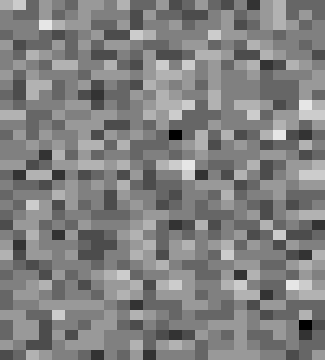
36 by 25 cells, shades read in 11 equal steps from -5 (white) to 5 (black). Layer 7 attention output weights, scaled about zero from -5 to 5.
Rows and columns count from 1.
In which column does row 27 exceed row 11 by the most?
15
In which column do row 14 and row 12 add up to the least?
22
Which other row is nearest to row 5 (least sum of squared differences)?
16
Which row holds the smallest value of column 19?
29
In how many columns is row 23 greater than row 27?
11
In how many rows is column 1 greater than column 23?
12
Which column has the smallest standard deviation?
6
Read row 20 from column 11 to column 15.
0 0 1 2 0
